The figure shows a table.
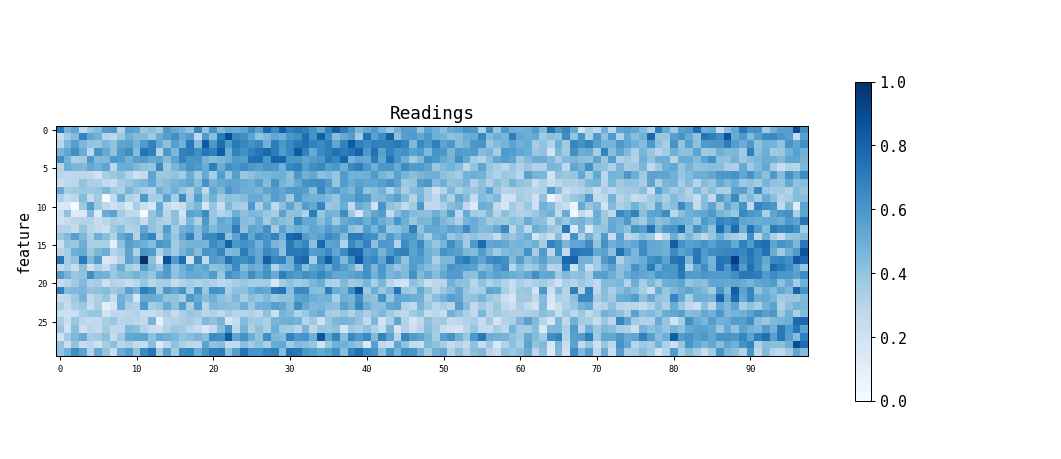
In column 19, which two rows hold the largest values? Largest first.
2, 3
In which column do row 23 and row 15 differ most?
64
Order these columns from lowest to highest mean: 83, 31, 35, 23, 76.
76, 83, 23, 35, 31
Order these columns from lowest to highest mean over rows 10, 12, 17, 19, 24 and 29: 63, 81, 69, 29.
69, 63, 29, 81
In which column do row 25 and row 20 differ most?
96
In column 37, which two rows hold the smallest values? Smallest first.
26, 15
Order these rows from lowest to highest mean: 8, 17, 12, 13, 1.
8, 12, 13, 1, 17
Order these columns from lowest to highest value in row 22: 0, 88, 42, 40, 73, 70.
0, 70, 40, 73, 42, 88
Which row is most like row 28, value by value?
25
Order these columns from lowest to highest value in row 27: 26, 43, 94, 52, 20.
26, 52, 43, 20, 94
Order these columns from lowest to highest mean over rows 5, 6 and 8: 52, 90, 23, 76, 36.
52, 76, 90, 36, 23
